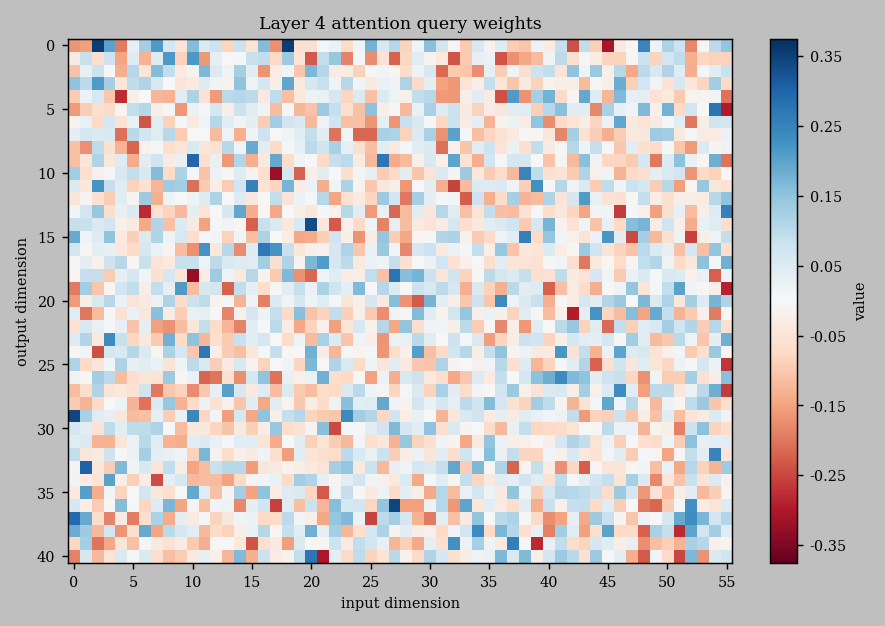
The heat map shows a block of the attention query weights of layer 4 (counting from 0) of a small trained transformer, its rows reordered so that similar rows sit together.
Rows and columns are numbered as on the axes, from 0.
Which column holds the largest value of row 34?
3
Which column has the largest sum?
54
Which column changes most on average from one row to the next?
55
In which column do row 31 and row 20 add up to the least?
29
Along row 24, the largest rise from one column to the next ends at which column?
11
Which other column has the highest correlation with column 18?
2
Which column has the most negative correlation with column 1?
43
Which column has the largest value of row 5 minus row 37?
25
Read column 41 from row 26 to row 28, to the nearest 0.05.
0.25 0.05 0
